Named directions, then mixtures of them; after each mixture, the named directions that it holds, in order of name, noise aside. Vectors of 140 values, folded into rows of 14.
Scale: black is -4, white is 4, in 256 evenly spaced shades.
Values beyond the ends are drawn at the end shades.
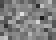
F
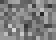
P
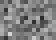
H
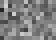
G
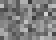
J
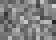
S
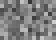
J, S.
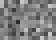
H, J, P.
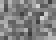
F, G, J.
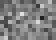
F.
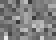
F, H, J.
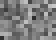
J.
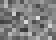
G, H, S.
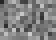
F, H, P.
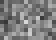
F, G, S.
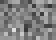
P.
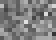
J, S.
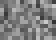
S.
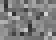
G, J.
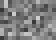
G, H.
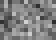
F, G, S.
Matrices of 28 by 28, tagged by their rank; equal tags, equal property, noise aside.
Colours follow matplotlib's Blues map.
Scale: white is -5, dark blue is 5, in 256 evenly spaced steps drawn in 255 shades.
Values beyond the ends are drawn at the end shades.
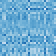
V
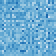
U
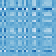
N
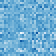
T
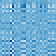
N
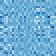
T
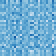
T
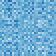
U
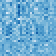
U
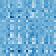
V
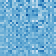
U
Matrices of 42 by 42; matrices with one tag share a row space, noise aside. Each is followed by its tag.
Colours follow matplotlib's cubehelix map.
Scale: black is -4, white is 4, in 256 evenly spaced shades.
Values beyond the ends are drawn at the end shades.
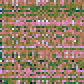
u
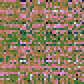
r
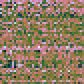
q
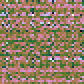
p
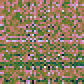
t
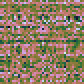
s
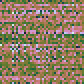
u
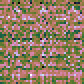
s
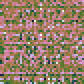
t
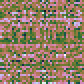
s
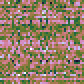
s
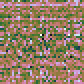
s
